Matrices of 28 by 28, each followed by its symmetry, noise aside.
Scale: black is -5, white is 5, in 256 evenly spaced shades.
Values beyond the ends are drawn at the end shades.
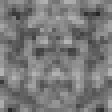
mirrored left to right.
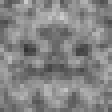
mirrored left to right.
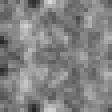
mirrored top to bottom.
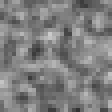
antisymmetric.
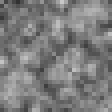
symmetric.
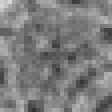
symmetric.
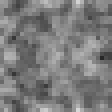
mirrored top to bottom.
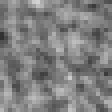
antisymmetric.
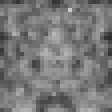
mirrored left to right.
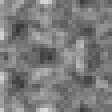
mirrored top to bottom.
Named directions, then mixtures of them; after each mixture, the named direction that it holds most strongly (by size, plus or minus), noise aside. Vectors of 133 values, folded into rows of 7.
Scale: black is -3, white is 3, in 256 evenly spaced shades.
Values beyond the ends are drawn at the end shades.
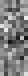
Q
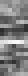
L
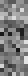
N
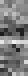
L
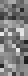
N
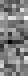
N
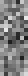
Q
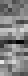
L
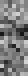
N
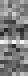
L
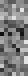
N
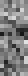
N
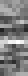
L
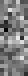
Q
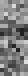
N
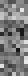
N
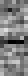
L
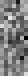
Q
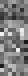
N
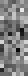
N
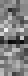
Q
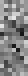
N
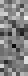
N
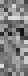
N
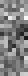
Q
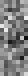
Q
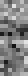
N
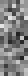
Q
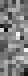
Q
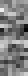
L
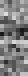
L
